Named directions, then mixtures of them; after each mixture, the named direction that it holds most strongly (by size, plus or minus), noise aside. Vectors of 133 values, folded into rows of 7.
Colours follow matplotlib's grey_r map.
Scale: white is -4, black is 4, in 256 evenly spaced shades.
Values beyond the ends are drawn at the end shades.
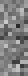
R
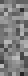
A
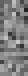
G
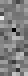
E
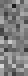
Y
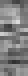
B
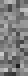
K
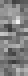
B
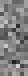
R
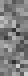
E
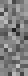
E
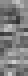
B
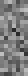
K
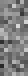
Y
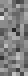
E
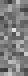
K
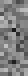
E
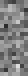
K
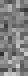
K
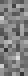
A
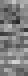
B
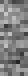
B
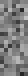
A
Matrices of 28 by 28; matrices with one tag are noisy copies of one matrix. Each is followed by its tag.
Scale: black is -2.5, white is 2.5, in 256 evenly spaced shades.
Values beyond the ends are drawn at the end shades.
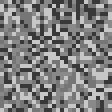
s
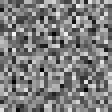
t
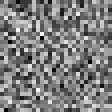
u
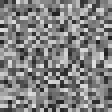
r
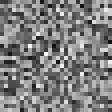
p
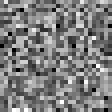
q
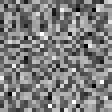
s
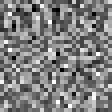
s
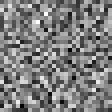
s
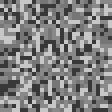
p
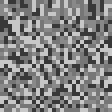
u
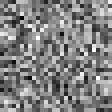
p
